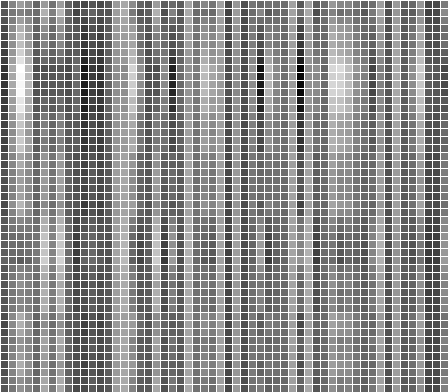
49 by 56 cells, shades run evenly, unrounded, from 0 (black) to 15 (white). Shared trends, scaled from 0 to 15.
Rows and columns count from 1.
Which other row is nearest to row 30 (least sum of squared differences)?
31
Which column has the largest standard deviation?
3
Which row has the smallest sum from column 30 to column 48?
33
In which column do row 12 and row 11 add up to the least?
38
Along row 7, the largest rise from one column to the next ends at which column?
39
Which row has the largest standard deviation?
9
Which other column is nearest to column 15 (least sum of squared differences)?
30
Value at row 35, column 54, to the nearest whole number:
4
